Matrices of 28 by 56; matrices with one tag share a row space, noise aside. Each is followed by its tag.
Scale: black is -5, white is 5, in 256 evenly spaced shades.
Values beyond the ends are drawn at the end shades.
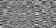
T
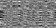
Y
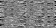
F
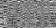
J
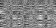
Y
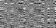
F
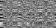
Y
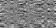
F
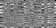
F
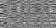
J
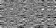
F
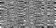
F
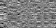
J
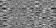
T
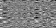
T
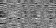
J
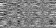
J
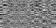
T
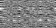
Y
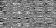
Y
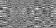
T
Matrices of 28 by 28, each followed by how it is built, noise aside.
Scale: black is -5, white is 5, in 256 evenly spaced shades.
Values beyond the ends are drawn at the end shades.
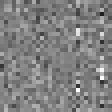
uneven columns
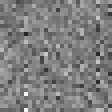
uneven columns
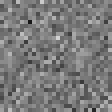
Hankel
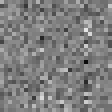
uneven columns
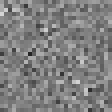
block diagonal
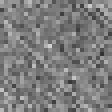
Toeplitz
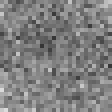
smooth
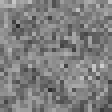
smooth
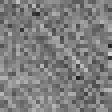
Toeplitz
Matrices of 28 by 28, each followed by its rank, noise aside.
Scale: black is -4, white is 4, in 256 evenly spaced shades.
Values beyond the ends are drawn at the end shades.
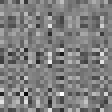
two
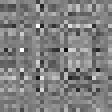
two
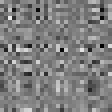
three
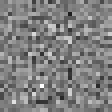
six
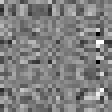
three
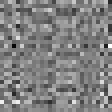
three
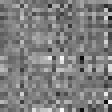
three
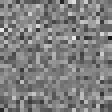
six
